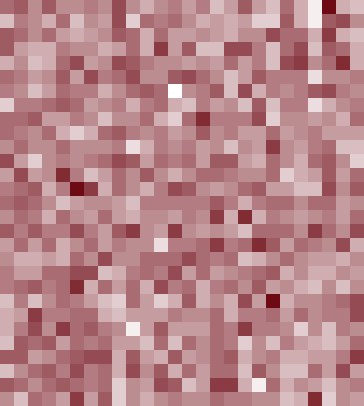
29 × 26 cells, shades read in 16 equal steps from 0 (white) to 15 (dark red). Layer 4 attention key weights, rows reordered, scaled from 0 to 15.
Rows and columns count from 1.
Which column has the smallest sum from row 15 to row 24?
9
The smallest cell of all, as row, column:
7, 13
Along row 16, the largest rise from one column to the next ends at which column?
18
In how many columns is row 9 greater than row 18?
10
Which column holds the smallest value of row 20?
8
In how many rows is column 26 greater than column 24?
14
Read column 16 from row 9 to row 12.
8 7 7 10
